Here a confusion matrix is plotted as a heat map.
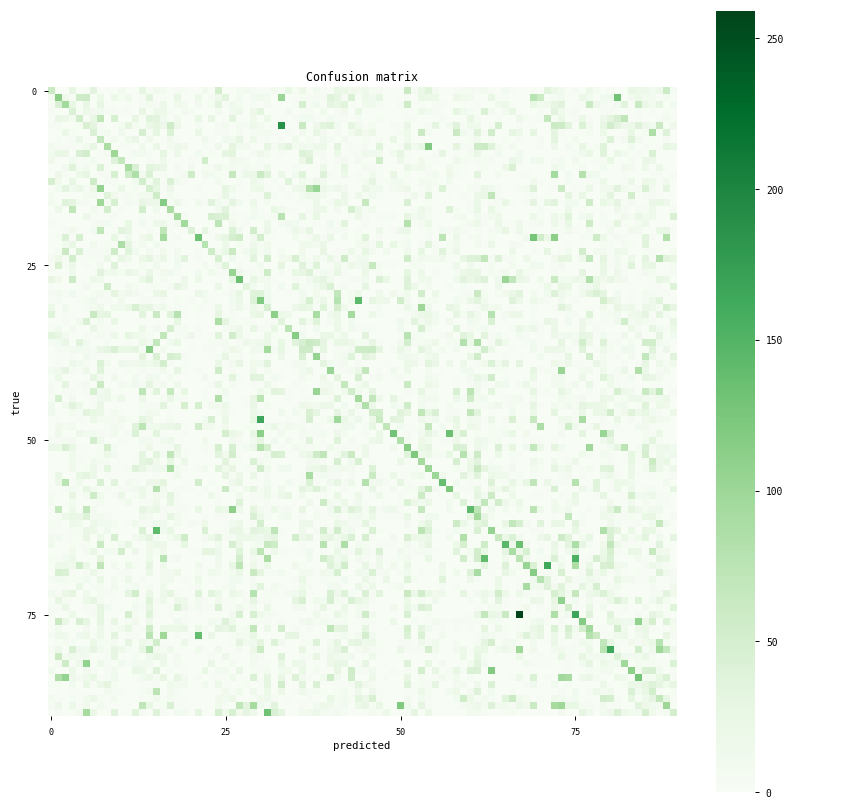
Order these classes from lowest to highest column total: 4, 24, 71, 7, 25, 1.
71, 4, 25, 1, 24, 7
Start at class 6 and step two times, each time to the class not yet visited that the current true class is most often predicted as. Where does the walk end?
15
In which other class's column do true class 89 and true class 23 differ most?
31
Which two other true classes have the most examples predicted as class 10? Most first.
22, 66
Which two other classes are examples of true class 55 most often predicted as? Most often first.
37, 46
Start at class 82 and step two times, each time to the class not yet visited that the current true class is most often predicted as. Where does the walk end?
33
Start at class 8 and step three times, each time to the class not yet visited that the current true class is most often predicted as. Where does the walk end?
3
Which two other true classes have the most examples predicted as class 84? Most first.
76, 40
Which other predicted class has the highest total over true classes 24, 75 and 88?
67
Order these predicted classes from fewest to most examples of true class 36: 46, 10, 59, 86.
10, 46, 86, 59
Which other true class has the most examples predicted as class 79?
49
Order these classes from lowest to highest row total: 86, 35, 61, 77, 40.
86, 61, 40, 35, 77
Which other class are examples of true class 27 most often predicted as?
65
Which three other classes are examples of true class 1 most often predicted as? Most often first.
81, 33, 69
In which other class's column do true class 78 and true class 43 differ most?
21
